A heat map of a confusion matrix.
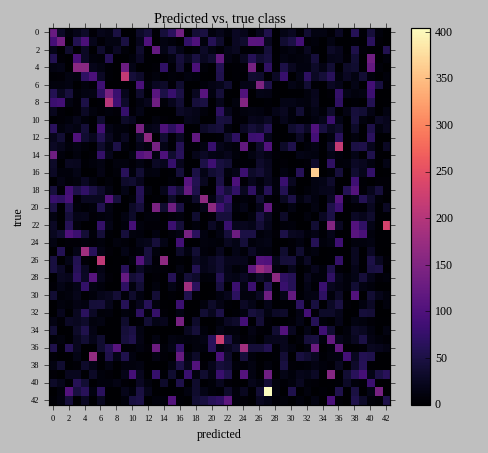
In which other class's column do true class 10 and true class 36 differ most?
24
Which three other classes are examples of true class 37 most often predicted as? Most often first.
5, 16, 21
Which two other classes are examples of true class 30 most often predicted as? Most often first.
27, 38
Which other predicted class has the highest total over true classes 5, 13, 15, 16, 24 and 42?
33
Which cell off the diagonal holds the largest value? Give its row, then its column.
41, 27
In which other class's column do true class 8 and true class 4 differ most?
7
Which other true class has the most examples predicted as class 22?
42
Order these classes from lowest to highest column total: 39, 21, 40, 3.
39, 3, 40, 21
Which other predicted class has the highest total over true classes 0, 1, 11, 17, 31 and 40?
16
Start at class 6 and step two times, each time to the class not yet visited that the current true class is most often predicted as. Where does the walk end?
14
